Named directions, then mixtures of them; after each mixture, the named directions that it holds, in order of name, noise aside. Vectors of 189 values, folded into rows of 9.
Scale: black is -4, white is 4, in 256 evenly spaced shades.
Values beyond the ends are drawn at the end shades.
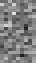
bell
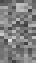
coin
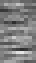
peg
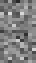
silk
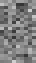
bell, coin.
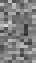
bell, silk.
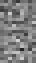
peg, silk.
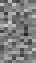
bell, silk.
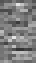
coin, peg.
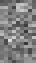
coin.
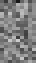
coin, silk.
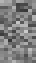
coin.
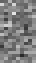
bell.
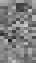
coin.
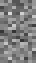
coin, silk.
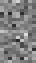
silk.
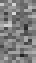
bell.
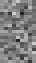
bell, silk.
